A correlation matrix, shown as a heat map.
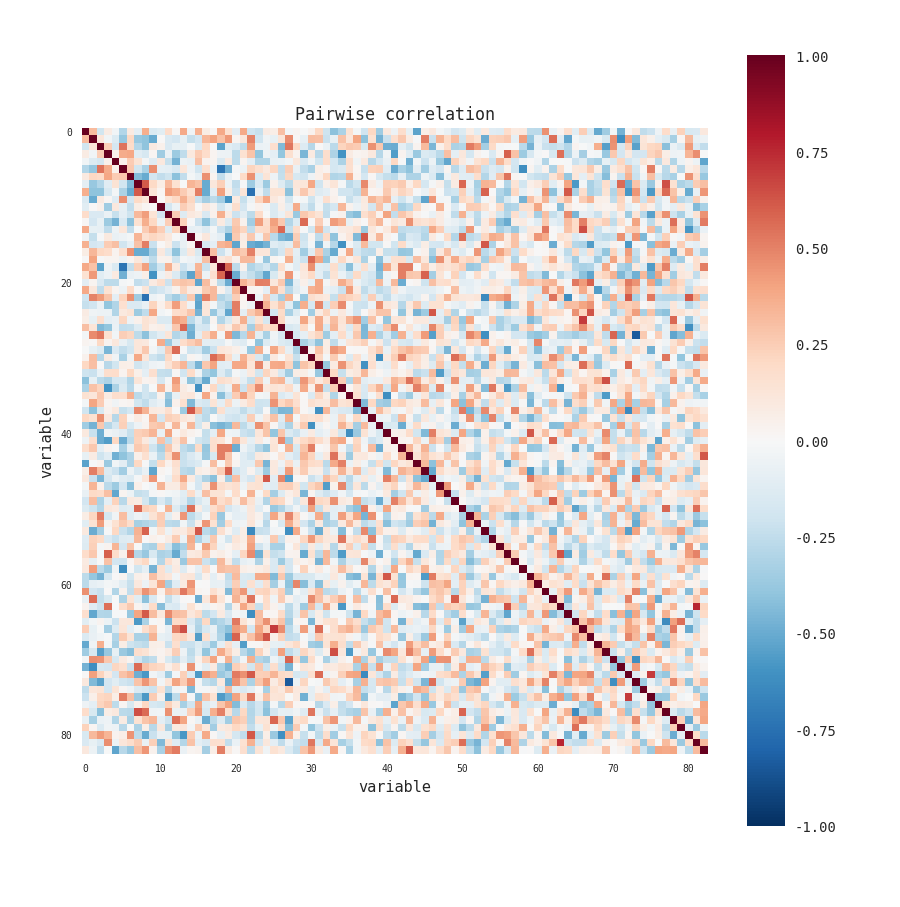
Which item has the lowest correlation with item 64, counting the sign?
22
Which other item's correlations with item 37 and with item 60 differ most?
75
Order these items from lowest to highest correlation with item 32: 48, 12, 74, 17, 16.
17, 16, 48, 74, 12
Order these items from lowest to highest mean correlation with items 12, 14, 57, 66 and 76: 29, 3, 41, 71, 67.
41, 3, 67, 71, 29
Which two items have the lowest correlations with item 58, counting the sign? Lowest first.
5, 9
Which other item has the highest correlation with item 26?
13
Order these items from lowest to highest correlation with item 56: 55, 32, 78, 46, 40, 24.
78, 40, 46, 24, 55, 32
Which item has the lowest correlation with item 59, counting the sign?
45
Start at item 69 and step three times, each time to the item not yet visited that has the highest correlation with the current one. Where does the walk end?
82
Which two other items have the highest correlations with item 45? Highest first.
19, 1
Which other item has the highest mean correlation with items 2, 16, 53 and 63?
3
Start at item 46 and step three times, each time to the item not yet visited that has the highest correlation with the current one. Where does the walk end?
20
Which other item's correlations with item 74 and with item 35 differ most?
69
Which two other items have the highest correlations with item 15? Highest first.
53, 8
